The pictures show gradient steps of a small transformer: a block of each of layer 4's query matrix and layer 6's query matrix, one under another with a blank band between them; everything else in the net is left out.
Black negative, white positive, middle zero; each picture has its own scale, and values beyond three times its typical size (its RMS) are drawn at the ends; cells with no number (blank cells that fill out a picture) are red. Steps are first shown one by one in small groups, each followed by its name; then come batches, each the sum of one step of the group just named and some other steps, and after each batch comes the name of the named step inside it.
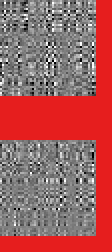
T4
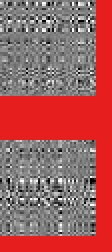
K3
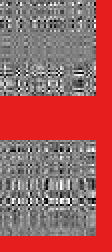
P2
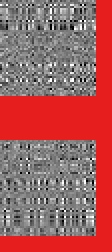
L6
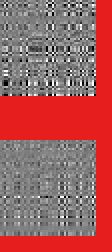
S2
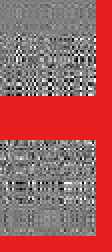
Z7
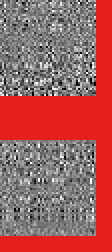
T4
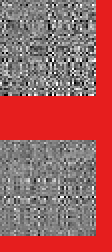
S2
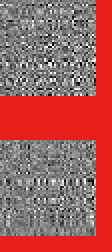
L6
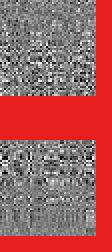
T4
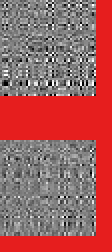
S2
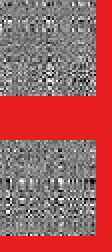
K3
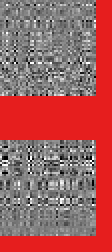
P2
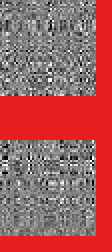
L6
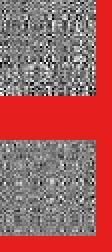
T4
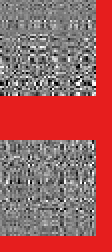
Z7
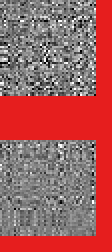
T4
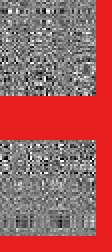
T4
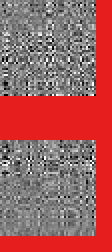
S2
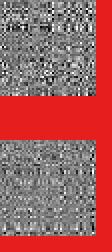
T4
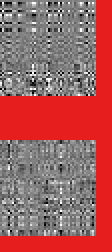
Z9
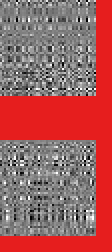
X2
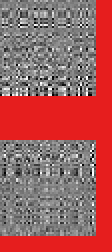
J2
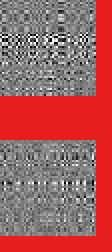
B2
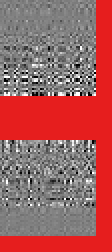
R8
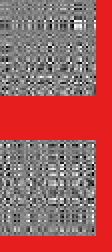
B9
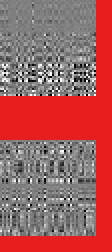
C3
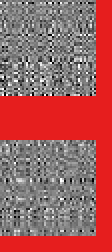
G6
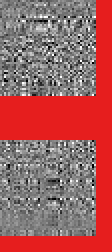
R8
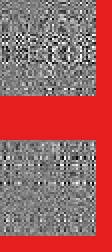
B2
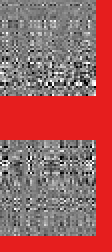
C3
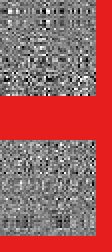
R8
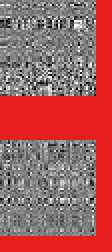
B9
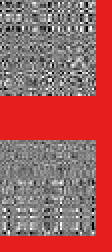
Z9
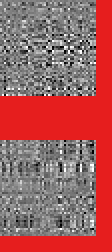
G6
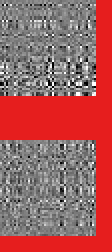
R8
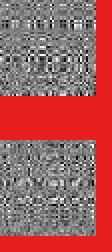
B9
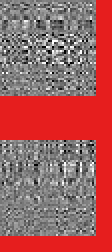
B2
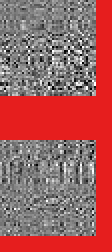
C3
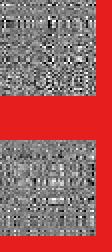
B9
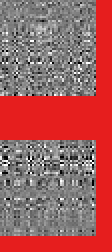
G6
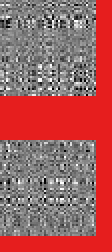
C3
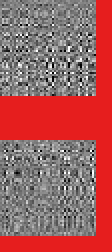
J2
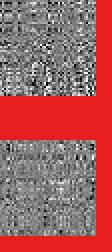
Z9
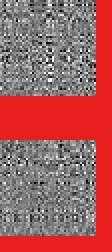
X2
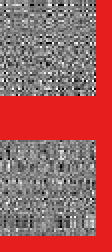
C3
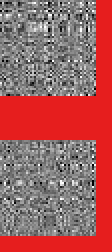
Z9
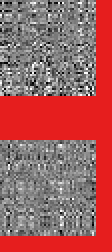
Z9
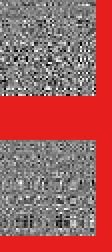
G6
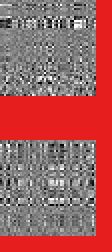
B9
